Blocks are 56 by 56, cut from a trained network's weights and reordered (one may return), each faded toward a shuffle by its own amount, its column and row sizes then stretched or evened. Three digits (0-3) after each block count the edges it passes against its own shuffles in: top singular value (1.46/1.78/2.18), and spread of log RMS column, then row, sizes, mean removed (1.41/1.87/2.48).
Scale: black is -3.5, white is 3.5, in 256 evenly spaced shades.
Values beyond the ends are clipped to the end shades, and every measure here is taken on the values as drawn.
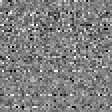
0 0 3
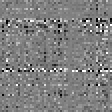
2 3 3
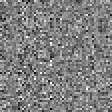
2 2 1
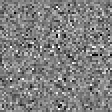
1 1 2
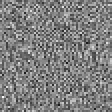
3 0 0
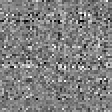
1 1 3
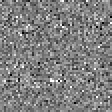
0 0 2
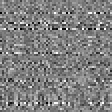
3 0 3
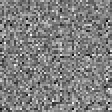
2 2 1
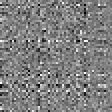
3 3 2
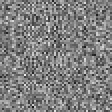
3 2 0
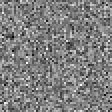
1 1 0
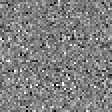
0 1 2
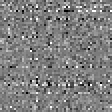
1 2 3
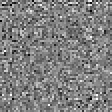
2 1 1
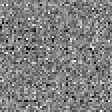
0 1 2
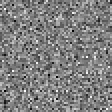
1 0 0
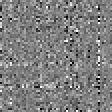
1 3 2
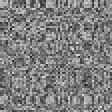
3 0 1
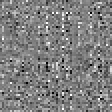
1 3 2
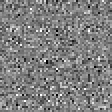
1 1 2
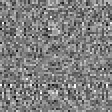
3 0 2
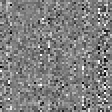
0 3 0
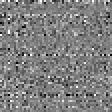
0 2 3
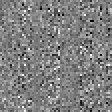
0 3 1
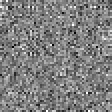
2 0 2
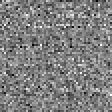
1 0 2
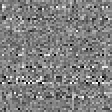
2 0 3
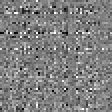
0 2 3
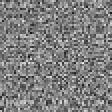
3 1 1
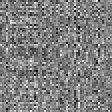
3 3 0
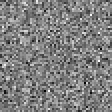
1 0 0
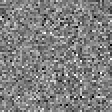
0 1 1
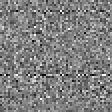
2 1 2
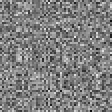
3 2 1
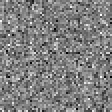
1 1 1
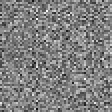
3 1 0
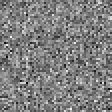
1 1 0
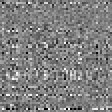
3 2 3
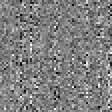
0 3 0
